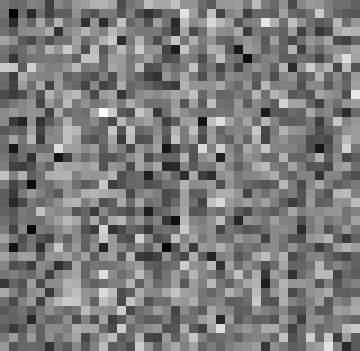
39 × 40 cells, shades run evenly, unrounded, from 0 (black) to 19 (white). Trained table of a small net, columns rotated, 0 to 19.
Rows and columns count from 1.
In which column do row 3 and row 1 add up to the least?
2
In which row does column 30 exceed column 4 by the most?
3
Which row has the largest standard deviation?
17
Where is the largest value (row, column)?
13, 12
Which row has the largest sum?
33
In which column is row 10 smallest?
20
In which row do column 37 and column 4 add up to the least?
26
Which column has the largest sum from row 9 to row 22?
8
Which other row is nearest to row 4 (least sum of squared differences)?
22
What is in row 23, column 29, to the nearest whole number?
10
